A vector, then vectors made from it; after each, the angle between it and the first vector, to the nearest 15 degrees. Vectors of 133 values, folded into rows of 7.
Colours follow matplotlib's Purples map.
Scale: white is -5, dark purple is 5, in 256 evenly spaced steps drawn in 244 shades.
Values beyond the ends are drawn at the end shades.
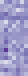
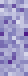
105 degrees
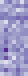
15 degrees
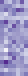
165 degrees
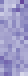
105 degrees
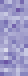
165 degrees
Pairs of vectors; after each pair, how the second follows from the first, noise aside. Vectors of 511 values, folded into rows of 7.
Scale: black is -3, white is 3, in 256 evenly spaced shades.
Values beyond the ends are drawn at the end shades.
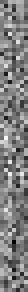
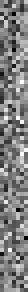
reversed.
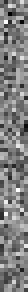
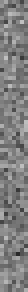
negated, shrunk.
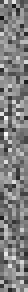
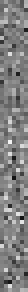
wrapped around, negated, partly zeroed.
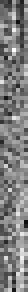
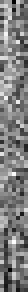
reversed.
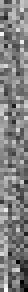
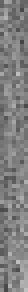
negated, shrunk.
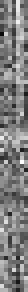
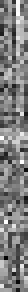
copied.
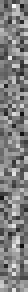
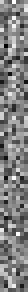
reversed.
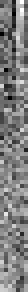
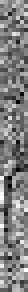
wrapped around, negated.
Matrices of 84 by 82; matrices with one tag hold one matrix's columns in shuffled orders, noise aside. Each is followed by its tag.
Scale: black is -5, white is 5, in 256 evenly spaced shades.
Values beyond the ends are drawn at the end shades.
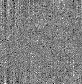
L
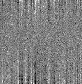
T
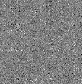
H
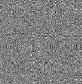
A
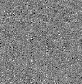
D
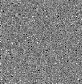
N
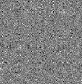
A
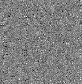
N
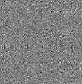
A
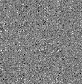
H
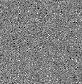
D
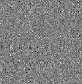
A
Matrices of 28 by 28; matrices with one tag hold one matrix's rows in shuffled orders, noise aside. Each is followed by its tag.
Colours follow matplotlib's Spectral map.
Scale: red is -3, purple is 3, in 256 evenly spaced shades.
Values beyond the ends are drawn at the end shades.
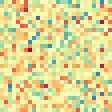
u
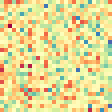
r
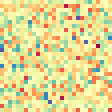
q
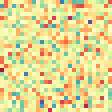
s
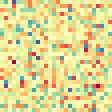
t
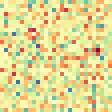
t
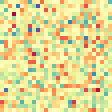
t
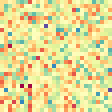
r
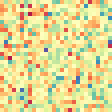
r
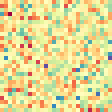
r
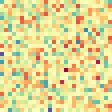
q
